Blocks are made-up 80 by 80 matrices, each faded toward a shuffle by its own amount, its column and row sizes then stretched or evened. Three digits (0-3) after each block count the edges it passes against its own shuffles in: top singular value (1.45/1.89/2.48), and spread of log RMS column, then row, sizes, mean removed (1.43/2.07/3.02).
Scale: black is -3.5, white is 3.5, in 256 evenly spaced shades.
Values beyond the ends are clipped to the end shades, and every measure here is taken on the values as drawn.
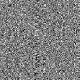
2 1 1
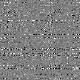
1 1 3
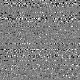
2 0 3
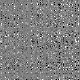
1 3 2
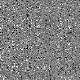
1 2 1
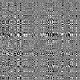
3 3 3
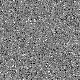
0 0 0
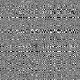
3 2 3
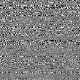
2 0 3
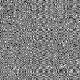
3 0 1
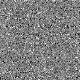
0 0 2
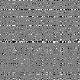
3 1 3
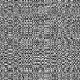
3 1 3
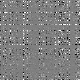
1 3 3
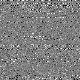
1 0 3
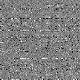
2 1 2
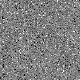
1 1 0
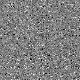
0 0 2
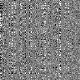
2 3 1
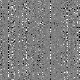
2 3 1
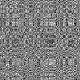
3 1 1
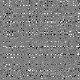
2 2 3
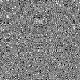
2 0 0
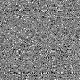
2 0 1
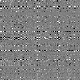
3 2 3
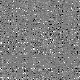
0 2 2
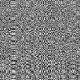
3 2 2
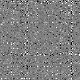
2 2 2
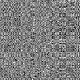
3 2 0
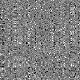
2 2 0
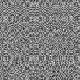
3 0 0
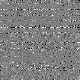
2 0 3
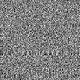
2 0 1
